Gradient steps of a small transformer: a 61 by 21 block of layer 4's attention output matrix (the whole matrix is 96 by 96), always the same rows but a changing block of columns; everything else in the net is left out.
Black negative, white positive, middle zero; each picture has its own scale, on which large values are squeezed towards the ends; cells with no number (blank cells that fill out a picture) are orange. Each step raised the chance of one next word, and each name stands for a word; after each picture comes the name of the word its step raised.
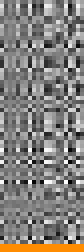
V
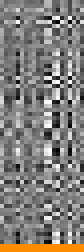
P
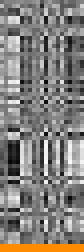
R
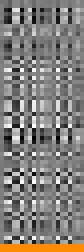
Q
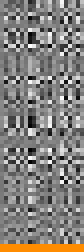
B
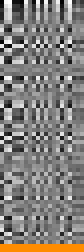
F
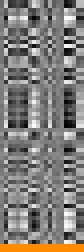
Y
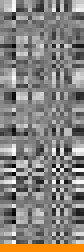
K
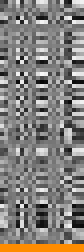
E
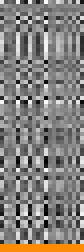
E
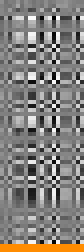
B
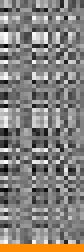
B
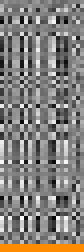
R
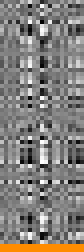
V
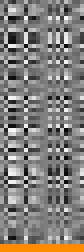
B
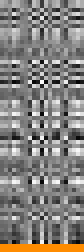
P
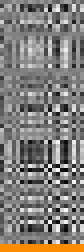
K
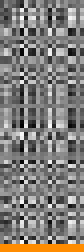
Y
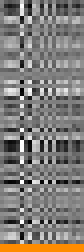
V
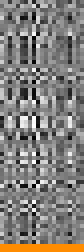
Q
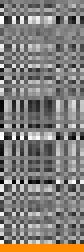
Q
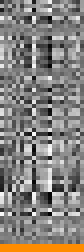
R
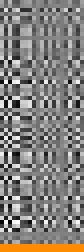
E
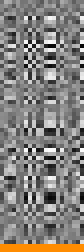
B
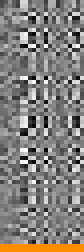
B
